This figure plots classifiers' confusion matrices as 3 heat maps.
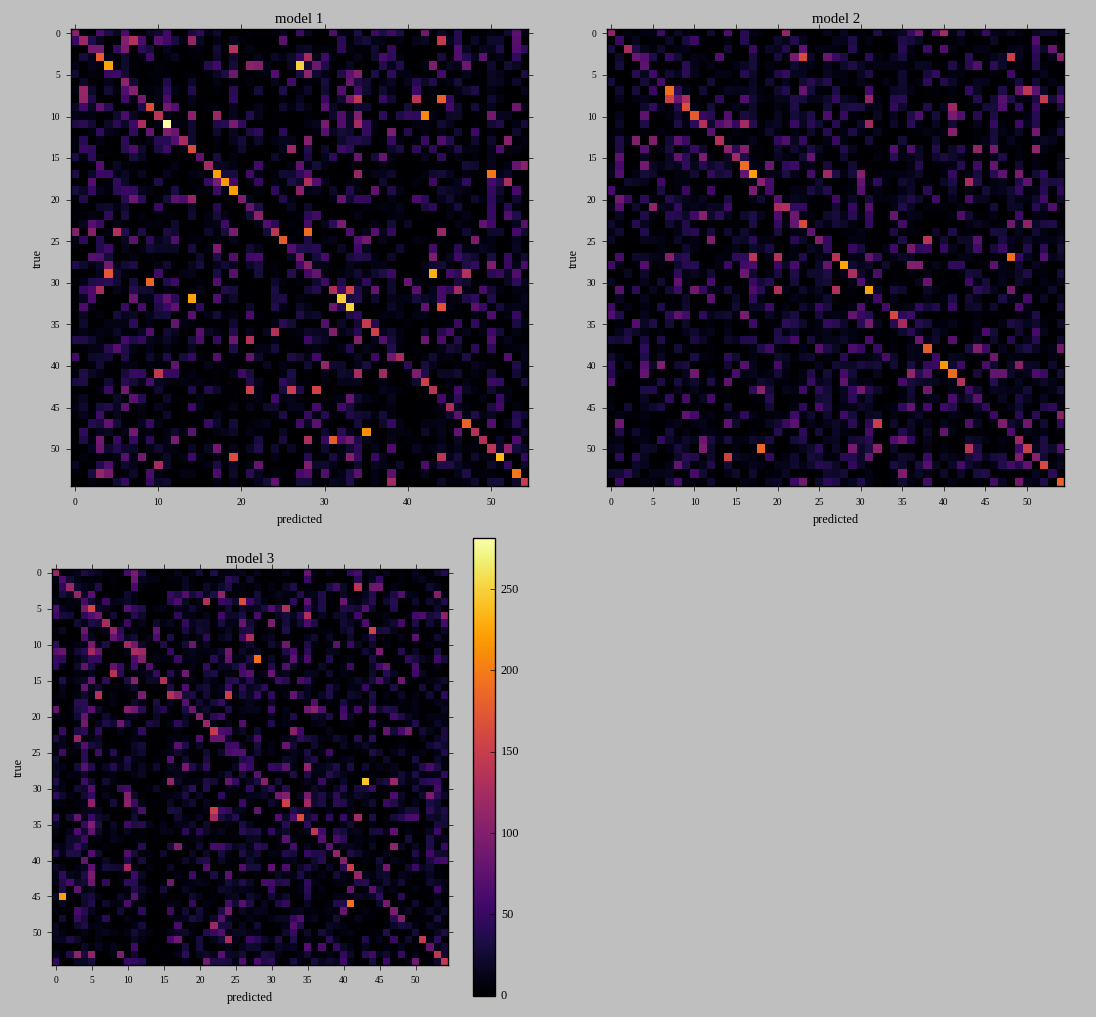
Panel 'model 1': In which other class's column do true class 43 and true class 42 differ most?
29
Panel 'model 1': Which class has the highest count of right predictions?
11
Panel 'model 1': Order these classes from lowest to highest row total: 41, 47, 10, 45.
45, 47, 41, 10
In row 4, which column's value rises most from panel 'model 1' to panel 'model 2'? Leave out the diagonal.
44
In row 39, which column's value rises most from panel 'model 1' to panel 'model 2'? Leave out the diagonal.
46
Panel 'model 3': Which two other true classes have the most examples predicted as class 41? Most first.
46, 44
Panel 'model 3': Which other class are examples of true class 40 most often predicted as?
4
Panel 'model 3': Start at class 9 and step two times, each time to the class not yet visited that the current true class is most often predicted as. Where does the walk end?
35
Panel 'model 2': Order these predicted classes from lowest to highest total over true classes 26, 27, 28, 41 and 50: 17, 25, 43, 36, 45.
45, 25, 43, 17, 36
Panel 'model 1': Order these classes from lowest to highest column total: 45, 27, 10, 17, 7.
45, 10, 27, 7, 17
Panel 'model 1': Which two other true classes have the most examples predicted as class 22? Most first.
4, 52
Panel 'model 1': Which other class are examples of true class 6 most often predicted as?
33
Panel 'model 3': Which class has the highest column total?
5
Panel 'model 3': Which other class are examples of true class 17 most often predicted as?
24
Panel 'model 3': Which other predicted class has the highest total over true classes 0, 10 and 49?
11
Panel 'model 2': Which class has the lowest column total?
33
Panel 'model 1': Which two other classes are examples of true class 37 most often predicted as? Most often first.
21, 34
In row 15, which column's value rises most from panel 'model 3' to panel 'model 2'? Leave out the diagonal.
8
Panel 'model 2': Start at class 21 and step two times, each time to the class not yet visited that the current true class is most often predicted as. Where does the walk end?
1
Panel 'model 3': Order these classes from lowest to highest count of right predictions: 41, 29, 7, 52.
52, 29, 7, 41
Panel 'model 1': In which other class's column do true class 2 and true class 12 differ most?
19
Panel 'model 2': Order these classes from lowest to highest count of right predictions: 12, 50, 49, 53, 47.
53, 12, 47, 49, 50
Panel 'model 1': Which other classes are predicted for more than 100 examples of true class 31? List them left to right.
3, 33, 46
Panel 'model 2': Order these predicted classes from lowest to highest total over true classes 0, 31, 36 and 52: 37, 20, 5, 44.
5, 44, 37, 20
